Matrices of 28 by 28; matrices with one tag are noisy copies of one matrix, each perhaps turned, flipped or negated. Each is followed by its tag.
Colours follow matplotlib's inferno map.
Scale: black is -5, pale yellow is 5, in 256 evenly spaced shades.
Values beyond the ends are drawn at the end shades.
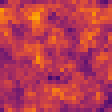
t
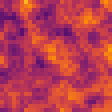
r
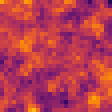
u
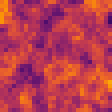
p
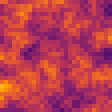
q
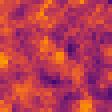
r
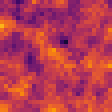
r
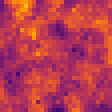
q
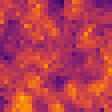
q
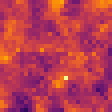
q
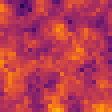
q
